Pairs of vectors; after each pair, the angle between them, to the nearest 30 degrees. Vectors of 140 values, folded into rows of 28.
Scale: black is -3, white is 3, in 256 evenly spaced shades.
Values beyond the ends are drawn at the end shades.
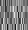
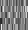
90 degrees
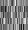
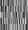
60 degrees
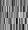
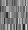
60 degrees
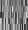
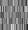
60 degrees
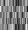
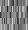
60 degrees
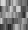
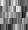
30 degrees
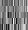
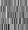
60 degrees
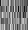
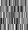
90 degrees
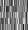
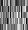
60 degrees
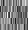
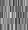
60 degrees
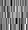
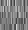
60 degrees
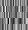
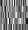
150 degrees
